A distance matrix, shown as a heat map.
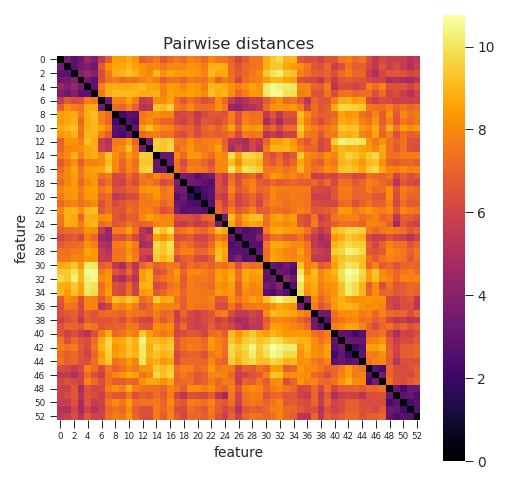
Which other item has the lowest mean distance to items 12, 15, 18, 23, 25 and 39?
38
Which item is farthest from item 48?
10
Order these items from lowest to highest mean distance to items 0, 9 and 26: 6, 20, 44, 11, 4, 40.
11, 6, 20, 4, 40, 44
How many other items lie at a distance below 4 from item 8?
3
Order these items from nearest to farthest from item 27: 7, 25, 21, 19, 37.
25, 7, 37, 21, 19
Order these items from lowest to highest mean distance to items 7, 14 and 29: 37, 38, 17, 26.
26, 38, 37, 17
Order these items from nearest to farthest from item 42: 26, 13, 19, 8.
19, 8, 13, 26
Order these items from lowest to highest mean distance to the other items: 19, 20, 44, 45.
20, 19, 45, 44
